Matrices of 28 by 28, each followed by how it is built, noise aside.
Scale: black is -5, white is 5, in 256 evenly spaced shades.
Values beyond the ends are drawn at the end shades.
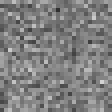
blocks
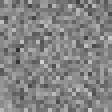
Toeplitz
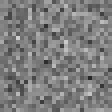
repeating rows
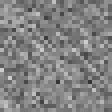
Toeplitz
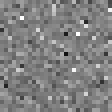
sparse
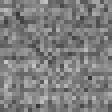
blocks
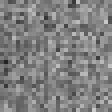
blocks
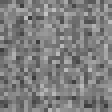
blocks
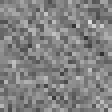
Toeplitz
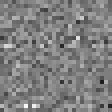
uneven rows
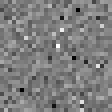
sparse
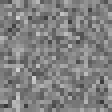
repeating rows
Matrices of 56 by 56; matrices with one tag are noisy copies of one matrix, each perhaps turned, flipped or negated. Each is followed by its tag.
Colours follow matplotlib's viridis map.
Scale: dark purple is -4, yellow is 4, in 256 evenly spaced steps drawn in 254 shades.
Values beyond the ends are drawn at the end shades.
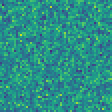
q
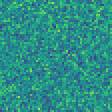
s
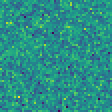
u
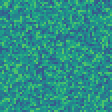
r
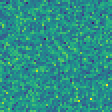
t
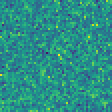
t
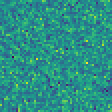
s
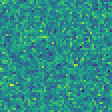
r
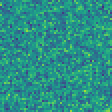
r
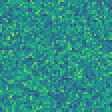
u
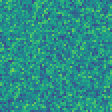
t
